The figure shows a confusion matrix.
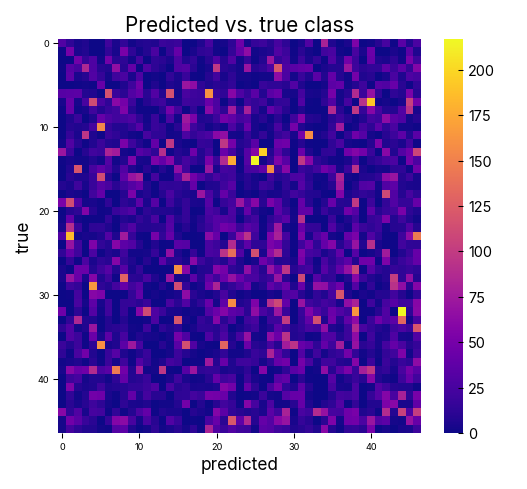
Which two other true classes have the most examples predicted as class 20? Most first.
3, 29
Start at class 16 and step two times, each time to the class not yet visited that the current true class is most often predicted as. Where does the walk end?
17
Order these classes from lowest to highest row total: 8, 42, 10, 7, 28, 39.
10, 42, 8, 7, 28, 39
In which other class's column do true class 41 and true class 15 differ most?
27
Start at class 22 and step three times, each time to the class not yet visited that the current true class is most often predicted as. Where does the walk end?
40
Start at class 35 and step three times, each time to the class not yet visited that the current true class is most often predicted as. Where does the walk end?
28
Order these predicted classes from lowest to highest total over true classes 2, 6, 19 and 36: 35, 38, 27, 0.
0, 35, 27, 38
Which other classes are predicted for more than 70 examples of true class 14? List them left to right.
21, 22, 25, 31
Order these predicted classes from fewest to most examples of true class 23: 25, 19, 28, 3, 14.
3, 25, 14, 19, 28
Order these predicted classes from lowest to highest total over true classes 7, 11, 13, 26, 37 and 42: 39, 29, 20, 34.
34, 29, 20, 39
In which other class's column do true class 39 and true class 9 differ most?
7
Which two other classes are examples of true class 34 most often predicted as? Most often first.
46, 38
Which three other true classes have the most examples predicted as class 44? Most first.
32, 33, 42
